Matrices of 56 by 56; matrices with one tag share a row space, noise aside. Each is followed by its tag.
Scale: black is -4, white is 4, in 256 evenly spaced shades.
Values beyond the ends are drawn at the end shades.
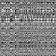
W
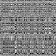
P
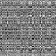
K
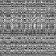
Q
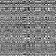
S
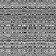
Q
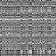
K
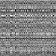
W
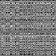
W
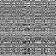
S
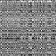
K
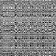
P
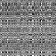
K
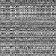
W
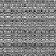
Q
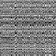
P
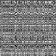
P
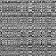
K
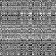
K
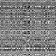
S
